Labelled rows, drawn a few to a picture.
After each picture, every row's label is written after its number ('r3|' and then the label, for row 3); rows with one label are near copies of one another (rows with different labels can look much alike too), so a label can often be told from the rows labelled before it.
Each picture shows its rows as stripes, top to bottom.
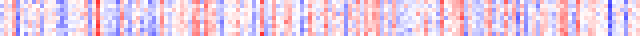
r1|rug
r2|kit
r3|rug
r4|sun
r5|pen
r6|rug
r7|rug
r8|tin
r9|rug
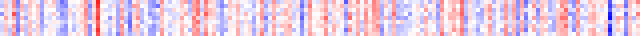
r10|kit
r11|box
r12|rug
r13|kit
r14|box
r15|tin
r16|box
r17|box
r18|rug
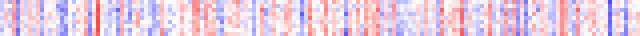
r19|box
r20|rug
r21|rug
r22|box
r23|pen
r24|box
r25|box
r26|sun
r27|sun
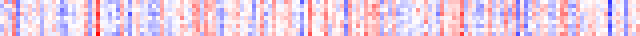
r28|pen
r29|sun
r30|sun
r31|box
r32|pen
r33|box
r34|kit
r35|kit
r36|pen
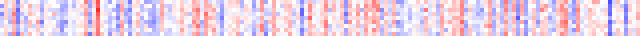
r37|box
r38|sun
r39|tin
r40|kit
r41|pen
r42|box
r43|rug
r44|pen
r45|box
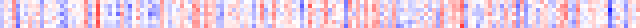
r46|kit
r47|pen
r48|kit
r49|rug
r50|kit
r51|sun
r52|sun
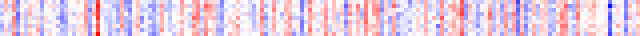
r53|pen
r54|kit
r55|pen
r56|sun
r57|rug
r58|pen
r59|box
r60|pen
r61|box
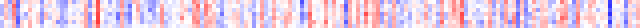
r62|box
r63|kit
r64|kit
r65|pen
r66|pen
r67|sun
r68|sun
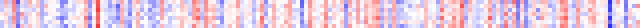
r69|box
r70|pen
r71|rug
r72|box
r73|rug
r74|pen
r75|box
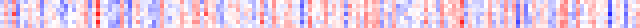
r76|pen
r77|box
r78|box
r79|kit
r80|pen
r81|pen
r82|pen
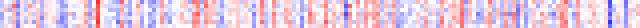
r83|rug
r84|kit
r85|pen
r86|sun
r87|sun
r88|rug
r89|box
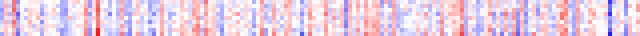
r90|kit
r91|kit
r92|kit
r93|box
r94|sun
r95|kit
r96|sun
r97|rug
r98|pen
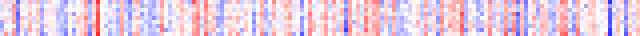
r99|box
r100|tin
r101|kit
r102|sun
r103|box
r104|sun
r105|sun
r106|sun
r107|box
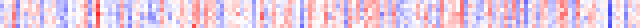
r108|sun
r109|sun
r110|sun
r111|rug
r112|tin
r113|kit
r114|box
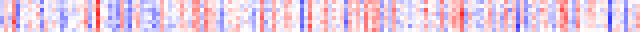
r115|tin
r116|pen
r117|tin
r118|pen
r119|pen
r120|kit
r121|pen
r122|pen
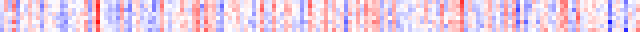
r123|pen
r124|pen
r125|pen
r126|sun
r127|rug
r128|kit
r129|sun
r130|kit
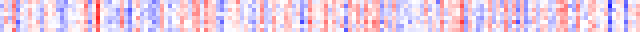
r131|box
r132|kit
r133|tin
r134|tin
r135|kit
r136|pen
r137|sun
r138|kit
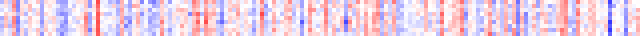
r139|rug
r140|box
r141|rug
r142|rug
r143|kit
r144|kit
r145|kit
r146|sun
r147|rug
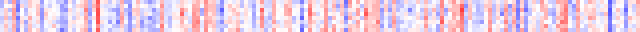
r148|kit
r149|sun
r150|pen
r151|pen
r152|tin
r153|rug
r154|tin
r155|box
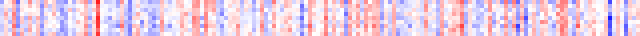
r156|sun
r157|tin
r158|tin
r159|kit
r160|box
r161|tin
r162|pen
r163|box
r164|box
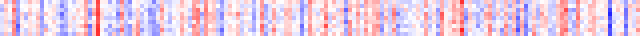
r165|pen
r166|tin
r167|kit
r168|rug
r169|rug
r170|kit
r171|box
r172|pen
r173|box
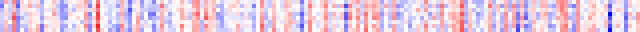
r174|tin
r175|sun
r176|tin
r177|kit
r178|kit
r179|pen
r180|pen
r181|pen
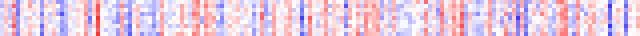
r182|tin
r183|kit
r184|box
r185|tin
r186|pen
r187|pen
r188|kit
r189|tin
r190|tin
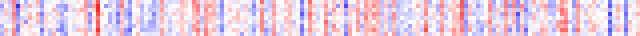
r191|pen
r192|sun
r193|tin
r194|pen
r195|pen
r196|rug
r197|tin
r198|tin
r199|kit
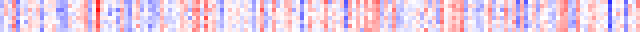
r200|kit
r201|kit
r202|rug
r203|box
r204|kit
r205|sun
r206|kit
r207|tin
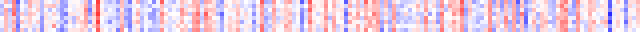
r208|pen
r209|sun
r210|pen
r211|kit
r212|tin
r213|box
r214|tin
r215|rug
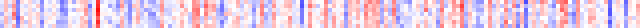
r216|tin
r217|pen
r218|tin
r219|kit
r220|box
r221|box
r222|sun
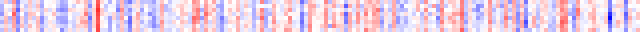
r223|tin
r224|sun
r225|rug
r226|kit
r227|box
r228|box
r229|box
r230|pen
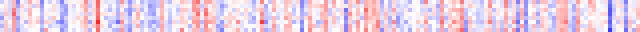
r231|tin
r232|box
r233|kit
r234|kit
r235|sun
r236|rug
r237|kit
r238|pen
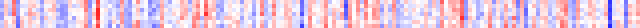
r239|kit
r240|kit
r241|kit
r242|kit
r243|sun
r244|box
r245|box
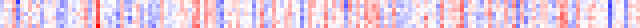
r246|sun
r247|sun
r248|kit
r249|rug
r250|tin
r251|box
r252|rug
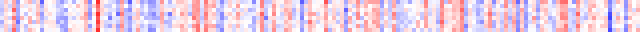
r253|tin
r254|rug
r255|kit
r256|rug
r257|box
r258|sun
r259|rug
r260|kit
